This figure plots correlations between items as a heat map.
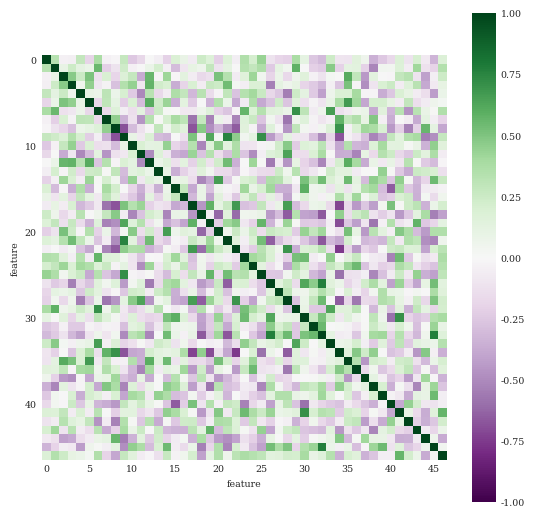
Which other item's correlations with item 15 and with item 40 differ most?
30
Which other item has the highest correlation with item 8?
34
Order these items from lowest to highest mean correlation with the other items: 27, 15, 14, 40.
40, 15, 27, 14
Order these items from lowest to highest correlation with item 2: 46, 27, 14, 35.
27, 46, 14, 35
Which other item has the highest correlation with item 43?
19
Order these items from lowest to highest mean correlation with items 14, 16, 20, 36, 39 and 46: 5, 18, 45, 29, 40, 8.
18, 40, 8, 29, 45, 5
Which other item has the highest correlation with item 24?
36
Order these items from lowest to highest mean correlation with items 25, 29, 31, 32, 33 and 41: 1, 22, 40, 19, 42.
40, 42, 19, 22, 1
